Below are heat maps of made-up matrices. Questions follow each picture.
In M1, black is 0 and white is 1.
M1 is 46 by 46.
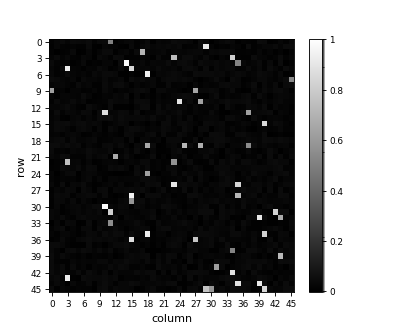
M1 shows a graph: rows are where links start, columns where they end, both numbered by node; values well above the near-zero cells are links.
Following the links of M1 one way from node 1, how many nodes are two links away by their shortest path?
1
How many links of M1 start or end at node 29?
3
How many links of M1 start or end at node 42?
2
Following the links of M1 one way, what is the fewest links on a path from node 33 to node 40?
4
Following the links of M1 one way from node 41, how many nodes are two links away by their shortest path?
2
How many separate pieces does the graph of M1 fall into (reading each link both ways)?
6
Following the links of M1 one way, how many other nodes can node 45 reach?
5
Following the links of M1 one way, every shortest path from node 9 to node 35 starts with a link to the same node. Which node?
node 0
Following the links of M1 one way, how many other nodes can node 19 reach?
7
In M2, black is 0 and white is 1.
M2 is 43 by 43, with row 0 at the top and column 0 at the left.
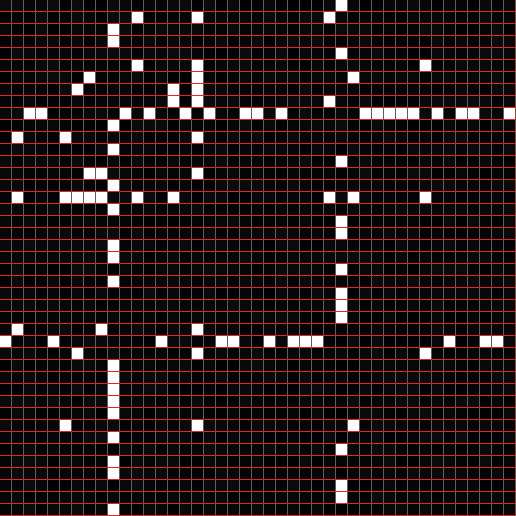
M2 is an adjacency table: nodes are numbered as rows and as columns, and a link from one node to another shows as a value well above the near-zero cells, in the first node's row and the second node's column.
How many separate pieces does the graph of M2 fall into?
3
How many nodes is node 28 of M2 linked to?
12
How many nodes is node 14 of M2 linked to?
3
